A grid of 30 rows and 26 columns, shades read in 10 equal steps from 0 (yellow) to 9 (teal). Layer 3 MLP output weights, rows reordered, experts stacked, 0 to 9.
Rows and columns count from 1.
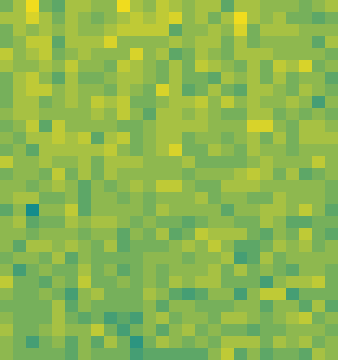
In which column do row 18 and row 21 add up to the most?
3
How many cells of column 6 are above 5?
5
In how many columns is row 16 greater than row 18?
7
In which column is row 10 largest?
12
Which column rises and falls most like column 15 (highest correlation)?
23
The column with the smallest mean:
13
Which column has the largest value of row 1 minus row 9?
18
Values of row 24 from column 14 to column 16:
3 4 3
